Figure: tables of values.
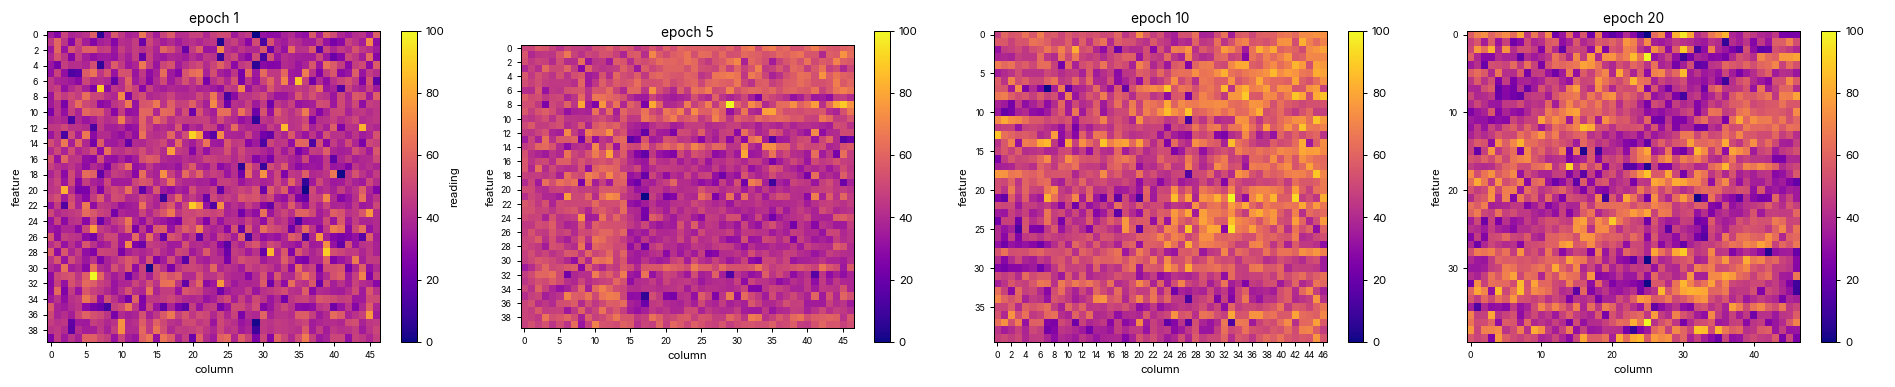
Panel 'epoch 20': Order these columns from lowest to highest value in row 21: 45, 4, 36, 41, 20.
41, 36, 4, 45, 20
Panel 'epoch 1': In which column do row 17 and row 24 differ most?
27
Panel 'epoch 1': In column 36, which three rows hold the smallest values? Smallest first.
20, 19, 26
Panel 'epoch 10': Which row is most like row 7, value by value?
9
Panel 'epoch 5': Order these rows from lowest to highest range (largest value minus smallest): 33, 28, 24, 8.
33, 28, 24, 8
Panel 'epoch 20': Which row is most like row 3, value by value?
8
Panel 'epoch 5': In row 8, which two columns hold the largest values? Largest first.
29, 45
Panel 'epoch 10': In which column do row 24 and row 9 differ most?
24
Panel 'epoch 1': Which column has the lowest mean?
29
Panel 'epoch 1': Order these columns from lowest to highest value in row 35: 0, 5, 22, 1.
5, 1, 22, 0
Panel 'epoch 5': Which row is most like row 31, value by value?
3
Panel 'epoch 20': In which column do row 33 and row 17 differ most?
27
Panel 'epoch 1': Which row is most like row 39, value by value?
10
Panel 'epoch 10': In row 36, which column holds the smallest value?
17
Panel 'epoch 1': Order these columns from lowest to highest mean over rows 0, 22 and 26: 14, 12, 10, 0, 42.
42, 10, 0, 12, 14
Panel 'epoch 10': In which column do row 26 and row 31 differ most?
23
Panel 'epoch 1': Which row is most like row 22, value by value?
13
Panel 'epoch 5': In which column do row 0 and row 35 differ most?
17
